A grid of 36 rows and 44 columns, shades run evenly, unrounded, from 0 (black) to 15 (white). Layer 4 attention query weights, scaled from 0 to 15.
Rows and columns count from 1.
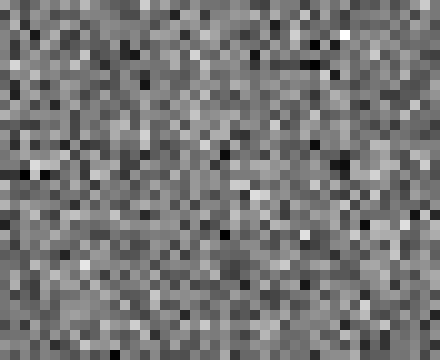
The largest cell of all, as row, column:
4, 35
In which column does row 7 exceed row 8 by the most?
34
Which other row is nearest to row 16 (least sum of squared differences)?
28
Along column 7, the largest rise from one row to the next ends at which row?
16
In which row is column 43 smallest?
33
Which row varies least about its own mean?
12
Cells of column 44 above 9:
6
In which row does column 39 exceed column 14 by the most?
17
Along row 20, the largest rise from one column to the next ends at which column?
26
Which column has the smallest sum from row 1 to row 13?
32
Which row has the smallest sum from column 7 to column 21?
36
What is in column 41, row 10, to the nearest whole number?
5
